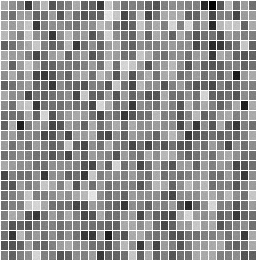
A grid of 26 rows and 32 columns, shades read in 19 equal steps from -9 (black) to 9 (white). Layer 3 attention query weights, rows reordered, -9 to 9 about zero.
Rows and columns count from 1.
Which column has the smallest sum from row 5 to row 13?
27
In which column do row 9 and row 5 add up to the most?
15
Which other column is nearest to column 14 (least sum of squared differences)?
1
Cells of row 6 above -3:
28
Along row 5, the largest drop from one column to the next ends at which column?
10
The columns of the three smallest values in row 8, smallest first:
30, 6, 5
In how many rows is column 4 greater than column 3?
14
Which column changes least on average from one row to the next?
8
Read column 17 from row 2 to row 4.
-1 -2 -2
